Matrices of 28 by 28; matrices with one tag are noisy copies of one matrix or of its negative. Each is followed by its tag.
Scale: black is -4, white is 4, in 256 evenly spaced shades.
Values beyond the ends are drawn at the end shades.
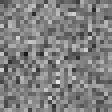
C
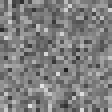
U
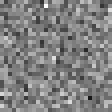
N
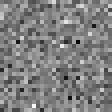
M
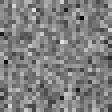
U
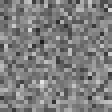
N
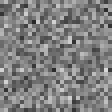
M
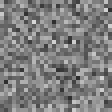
M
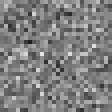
C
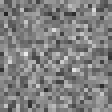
C
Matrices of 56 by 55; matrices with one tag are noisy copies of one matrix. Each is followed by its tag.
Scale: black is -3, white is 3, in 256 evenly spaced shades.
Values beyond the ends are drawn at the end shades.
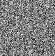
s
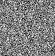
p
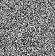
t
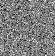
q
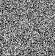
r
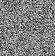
r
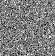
t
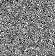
q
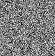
q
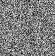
p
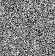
r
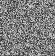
r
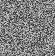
q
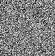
p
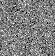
r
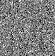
s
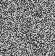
p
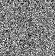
q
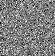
r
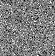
q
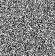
s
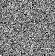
p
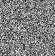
q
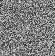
t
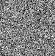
p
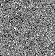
q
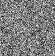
s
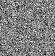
p
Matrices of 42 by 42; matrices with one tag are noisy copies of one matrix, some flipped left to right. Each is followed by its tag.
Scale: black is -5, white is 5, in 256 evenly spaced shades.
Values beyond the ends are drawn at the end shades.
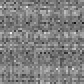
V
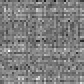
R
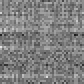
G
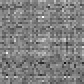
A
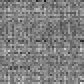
R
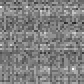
V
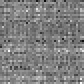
R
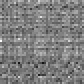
A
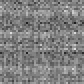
V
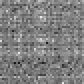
A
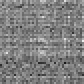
A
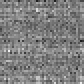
R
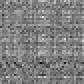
A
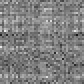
G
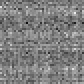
V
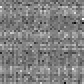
V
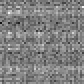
V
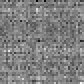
R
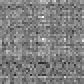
A
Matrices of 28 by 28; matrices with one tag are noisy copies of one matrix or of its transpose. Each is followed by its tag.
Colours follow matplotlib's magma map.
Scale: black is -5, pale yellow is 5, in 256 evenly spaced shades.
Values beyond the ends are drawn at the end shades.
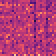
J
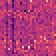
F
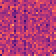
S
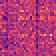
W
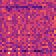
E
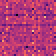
S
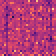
E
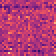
E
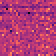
F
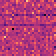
S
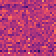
E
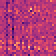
F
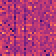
S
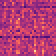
W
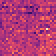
F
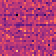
S
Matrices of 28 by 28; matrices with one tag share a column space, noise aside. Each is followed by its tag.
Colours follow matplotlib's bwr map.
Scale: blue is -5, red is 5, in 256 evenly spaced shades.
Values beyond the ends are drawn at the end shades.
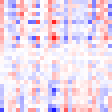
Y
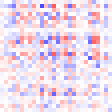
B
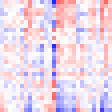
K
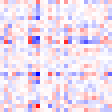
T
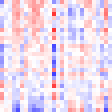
K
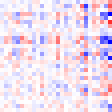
B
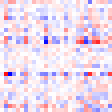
T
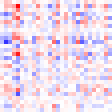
B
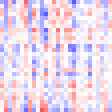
K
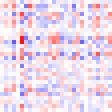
B
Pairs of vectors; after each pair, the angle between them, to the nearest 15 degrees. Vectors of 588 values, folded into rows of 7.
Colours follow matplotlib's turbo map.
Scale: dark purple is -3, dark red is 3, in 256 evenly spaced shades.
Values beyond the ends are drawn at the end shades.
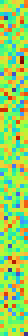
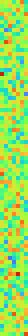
135 degrees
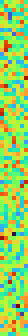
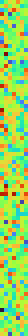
60 degrees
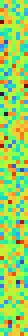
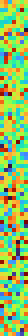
105 degrees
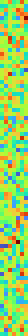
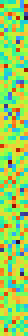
135 degrees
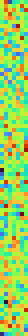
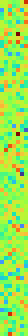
75 degrees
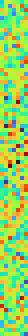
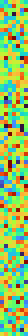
45 degrees
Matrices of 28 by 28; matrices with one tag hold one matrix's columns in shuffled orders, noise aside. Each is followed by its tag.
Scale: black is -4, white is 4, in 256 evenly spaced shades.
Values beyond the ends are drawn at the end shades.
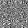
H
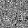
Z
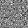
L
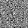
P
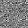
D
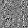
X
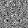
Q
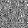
Q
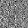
X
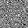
L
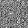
P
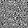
L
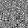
Z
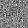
Q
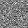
D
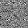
D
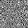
L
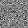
D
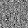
Z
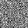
P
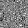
Z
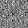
Q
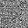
P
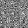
P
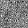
Q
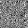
Q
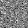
P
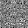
H
